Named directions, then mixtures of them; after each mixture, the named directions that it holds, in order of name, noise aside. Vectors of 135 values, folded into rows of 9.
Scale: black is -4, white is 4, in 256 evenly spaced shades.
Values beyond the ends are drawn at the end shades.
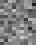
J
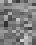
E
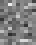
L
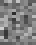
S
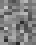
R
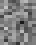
R.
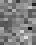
E, J.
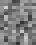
E, R.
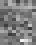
E, L.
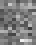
E, L.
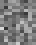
R.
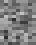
R, S.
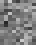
E.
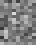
S.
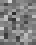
E, S.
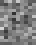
S.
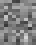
E, R.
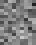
J.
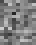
L, S.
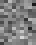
J.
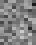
J.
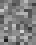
J, R.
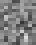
E, R.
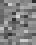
L, S.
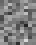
L, R.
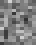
J, S.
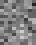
J.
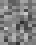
R.
